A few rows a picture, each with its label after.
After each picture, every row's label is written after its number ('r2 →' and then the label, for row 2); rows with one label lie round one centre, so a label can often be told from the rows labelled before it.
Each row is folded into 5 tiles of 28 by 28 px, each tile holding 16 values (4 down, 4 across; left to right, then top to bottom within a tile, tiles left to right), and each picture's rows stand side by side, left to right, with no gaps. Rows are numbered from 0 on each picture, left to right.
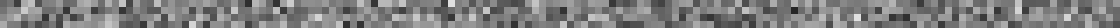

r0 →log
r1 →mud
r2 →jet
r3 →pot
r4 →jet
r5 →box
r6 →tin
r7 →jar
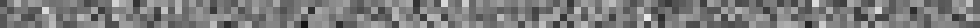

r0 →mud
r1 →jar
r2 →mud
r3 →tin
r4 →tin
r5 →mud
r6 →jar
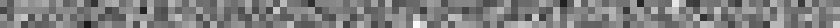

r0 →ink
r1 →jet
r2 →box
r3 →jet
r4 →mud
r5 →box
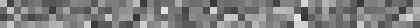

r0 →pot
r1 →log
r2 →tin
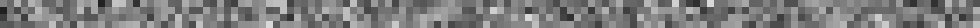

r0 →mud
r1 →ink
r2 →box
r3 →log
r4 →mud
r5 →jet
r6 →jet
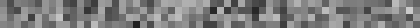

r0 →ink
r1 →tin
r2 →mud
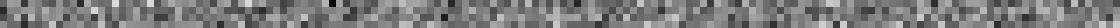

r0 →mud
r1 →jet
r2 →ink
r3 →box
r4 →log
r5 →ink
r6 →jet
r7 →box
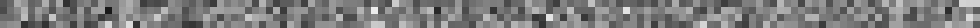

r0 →ink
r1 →log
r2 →mud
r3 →jar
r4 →pot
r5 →log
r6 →ink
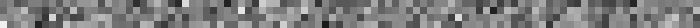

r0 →log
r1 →ink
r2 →log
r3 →pot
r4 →log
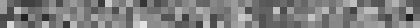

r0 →box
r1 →log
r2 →mud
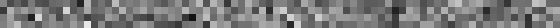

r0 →pot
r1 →box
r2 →tin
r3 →mud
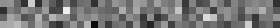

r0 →pot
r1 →jar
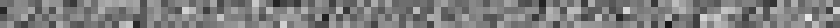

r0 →ink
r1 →mud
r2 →log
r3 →tin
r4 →pot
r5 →log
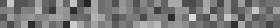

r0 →jar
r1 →pot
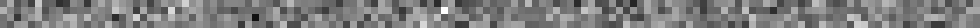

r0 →jar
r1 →tin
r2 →jet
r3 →log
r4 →log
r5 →mud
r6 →tin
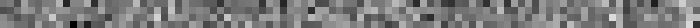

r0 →ink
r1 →tin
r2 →mud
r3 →box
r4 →ink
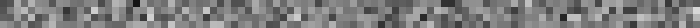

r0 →mud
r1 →pot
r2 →tin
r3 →box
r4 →tin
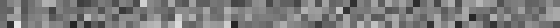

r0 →tin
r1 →pot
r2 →log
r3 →tin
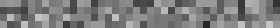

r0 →jet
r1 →mud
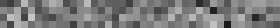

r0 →tin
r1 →jar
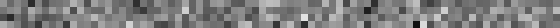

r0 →box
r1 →ink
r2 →ink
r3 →log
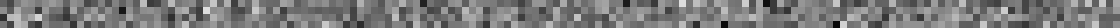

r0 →tin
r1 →pot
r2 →jet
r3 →mud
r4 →ink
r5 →ink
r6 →log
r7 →log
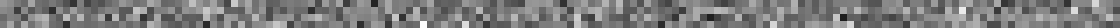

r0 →jet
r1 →box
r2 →jet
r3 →jet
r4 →tin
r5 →box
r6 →box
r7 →jar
